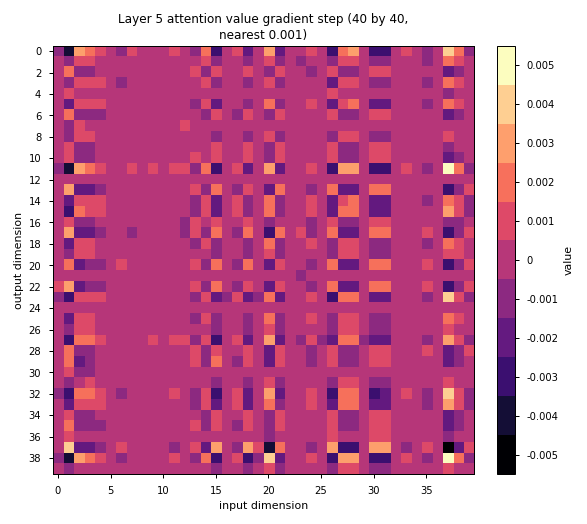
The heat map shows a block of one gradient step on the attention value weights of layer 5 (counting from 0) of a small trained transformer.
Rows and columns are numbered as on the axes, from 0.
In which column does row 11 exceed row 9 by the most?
37
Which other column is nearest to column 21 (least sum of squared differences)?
18
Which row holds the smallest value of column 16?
23
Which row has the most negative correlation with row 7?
30
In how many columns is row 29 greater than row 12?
8
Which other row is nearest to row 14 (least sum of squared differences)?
5
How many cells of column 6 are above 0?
2
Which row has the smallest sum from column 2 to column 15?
17
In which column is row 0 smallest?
1
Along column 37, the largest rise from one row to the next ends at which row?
38
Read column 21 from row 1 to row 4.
-0.001 0.001 -0.001 0
